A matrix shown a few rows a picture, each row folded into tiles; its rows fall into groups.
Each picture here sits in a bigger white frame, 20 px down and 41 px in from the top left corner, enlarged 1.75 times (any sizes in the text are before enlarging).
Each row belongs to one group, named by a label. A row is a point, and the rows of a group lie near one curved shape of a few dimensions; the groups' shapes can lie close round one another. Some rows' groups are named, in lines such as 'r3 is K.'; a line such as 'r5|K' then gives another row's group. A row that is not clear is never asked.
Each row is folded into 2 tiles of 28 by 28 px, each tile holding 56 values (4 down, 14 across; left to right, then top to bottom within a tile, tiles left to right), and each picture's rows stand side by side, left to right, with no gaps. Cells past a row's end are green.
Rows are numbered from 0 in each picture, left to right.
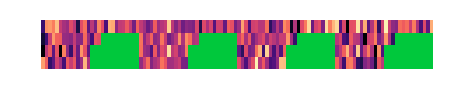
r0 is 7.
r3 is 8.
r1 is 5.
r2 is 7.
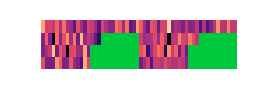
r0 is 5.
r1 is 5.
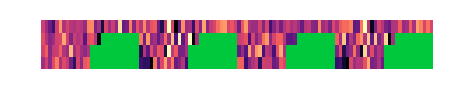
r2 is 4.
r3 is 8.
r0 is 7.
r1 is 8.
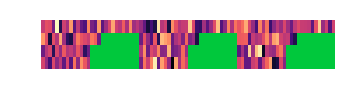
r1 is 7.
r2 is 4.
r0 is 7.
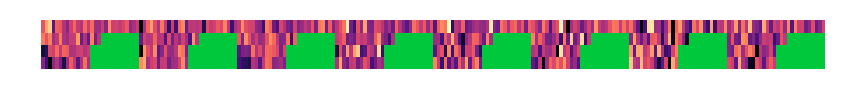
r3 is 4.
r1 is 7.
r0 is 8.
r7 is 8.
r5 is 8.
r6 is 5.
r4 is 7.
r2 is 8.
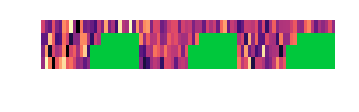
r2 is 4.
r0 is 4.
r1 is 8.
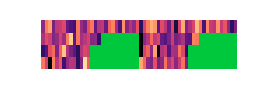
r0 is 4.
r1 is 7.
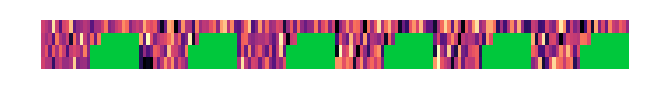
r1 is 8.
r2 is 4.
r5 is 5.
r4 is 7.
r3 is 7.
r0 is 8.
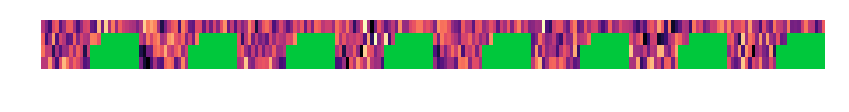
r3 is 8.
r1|8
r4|8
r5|4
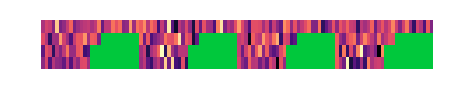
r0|7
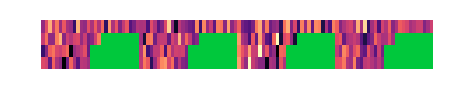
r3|8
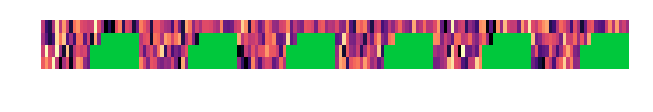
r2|8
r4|7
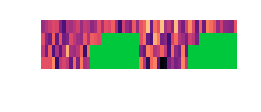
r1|8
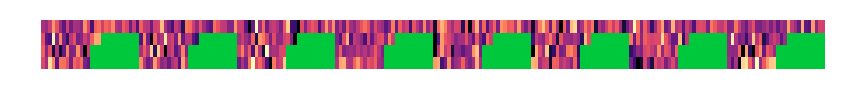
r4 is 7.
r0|4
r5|7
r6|8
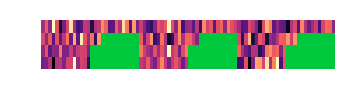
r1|5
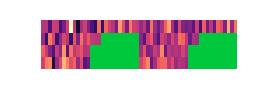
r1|4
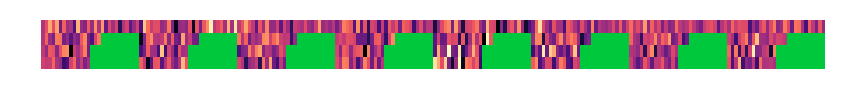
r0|8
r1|7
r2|4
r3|8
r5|4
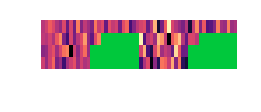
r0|8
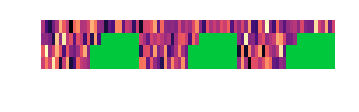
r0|7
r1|7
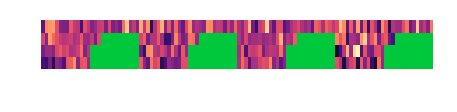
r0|8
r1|8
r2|4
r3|4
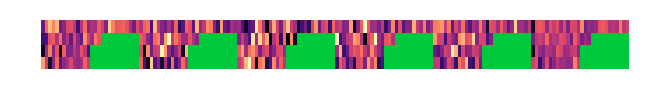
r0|7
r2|7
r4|4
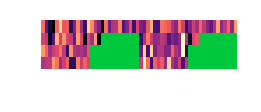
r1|4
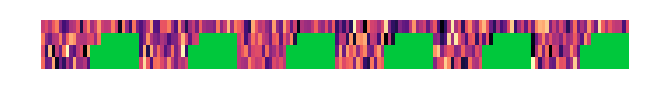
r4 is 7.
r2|7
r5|7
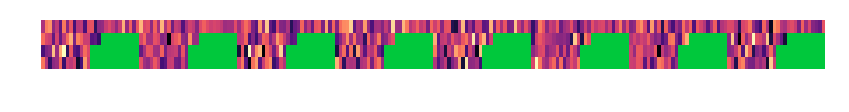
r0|4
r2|4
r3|7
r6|8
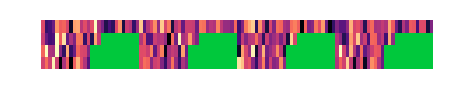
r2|7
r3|7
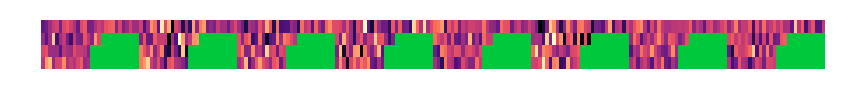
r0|4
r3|4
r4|8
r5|7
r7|8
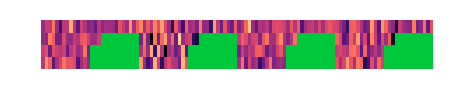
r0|4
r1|5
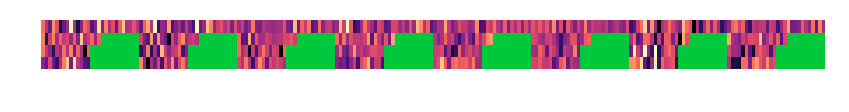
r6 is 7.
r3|8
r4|4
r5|8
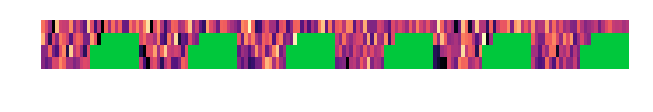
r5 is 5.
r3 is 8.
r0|7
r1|8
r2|8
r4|8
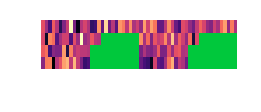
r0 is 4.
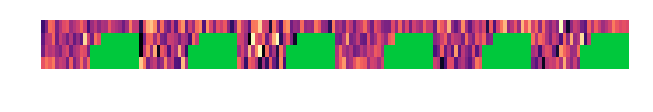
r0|4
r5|8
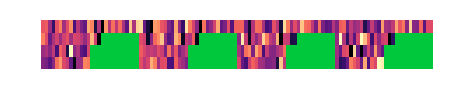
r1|7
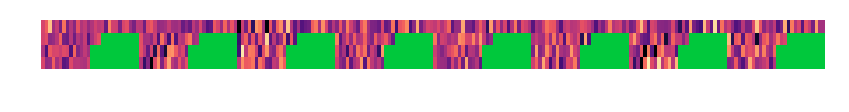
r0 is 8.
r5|7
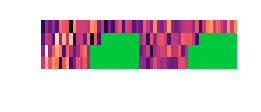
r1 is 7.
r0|7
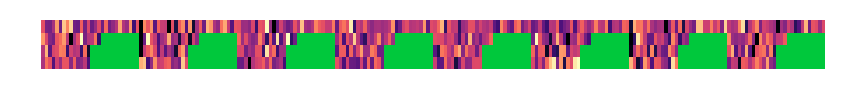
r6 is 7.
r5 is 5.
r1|7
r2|8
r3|7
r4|8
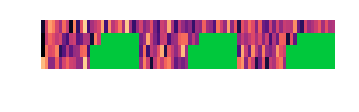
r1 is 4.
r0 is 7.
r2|7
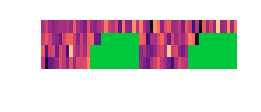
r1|7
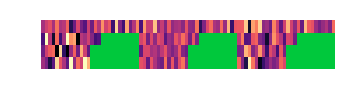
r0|5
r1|7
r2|8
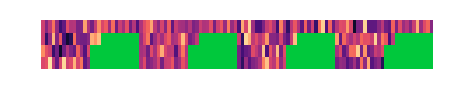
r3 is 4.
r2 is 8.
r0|4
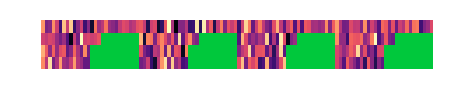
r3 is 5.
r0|8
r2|4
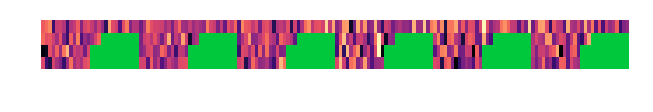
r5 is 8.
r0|8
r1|4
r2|7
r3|4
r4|8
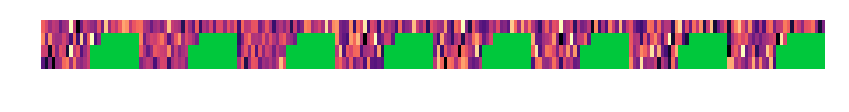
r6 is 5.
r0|8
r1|5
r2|7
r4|4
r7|7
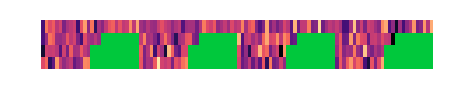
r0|7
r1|5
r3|7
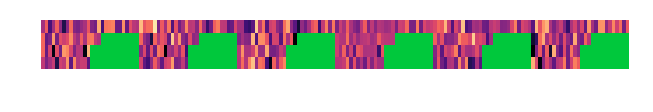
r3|4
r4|4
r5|7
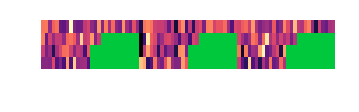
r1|7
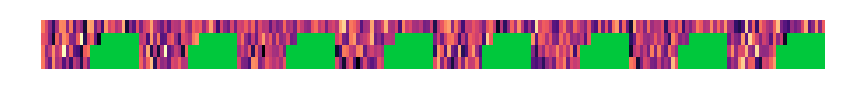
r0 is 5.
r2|5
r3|8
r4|7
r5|8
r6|7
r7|7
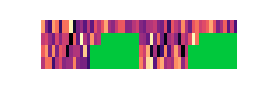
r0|8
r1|4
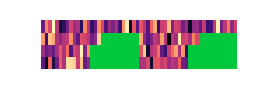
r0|8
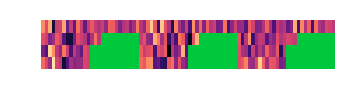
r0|8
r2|4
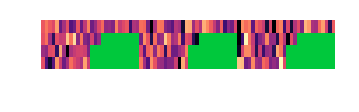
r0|5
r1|5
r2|7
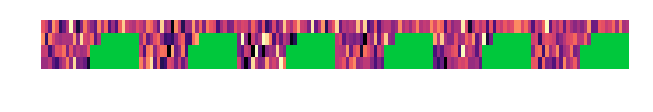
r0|4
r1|8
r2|5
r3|8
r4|8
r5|7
